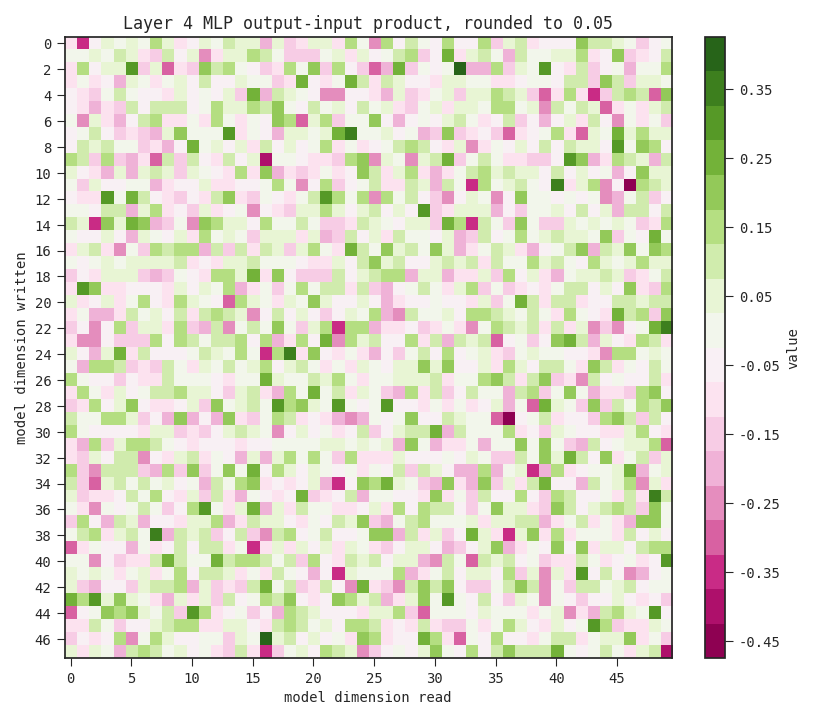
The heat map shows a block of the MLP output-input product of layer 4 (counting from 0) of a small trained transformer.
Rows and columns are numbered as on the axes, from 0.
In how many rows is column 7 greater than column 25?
20
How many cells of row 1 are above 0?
22
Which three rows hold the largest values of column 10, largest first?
44, 8, 33
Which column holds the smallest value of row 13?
15
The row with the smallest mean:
4
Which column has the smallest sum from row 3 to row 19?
39
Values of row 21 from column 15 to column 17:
-0.25 -0.05 0.1
